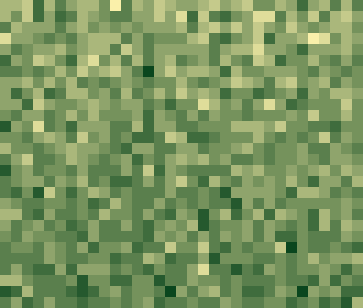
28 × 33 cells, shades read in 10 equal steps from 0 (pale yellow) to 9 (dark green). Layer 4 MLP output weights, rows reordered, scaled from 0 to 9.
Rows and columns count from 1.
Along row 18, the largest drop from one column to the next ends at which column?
5
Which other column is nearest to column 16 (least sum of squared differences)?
8
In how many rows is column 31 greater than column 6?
10
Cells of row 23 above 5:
15
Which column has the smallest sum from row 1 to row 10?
19
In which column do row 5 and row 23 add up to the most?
27
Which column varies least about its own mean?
6
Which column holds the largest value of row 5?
28
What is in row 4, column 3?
4
